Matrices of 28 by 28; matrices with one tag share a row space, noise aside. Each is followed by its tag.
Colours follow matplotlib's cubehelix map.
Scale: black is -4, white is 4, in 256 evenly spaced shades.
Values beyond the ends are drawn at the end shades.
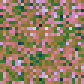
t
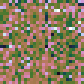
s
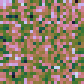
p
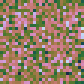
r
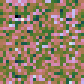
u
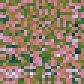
p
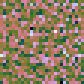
t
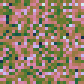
r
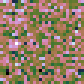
p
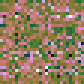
s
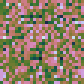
t
